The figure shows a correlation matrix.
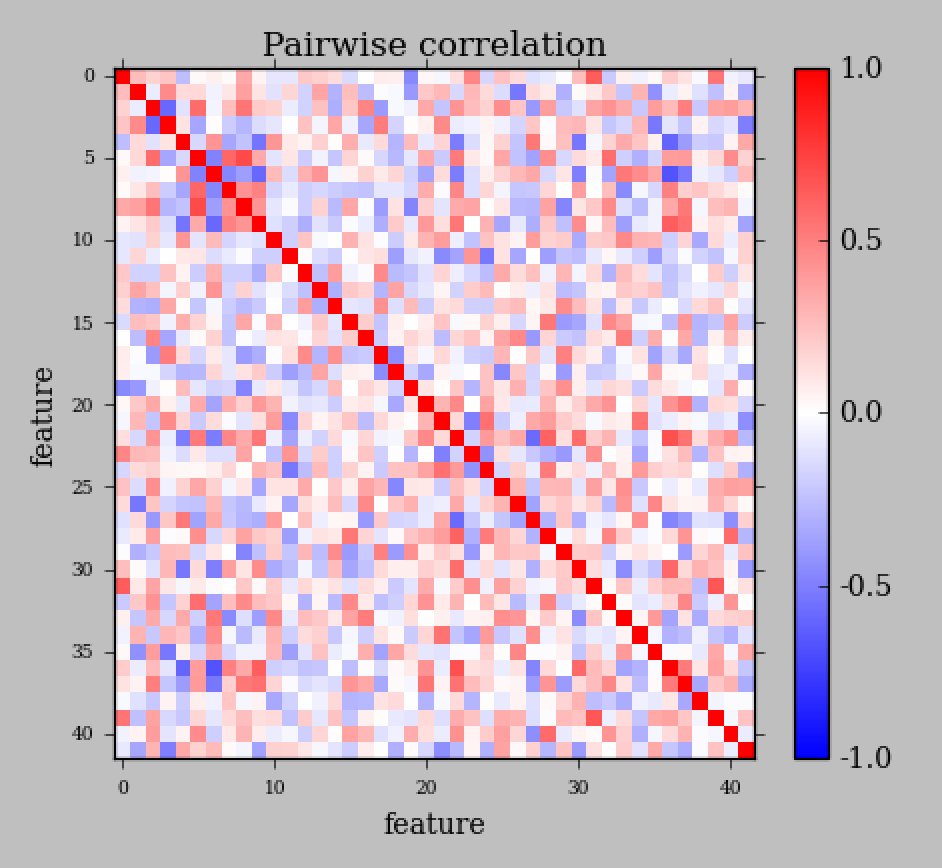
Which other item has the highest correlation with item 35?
26
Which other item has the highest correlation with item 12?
17
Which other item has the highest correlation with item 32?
5
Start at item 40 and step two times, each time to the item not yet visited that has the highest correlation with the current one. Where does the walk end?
22
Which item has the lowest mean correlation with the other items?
11
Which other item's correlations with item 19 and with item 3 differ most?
1
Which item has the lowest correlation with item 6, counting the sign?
36
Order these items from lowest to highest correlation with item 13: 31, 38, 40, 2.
38, 31, 40, 2
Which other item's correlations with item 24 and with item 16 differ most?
21
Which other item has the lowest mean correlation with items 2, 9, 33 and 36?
27
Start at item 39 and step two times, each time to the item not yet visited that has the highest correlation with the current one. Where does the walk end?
0
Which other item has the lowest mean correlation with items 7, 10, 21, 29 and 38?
23
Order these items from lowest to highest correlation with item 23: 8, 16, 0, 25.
25, 16, 8, 0
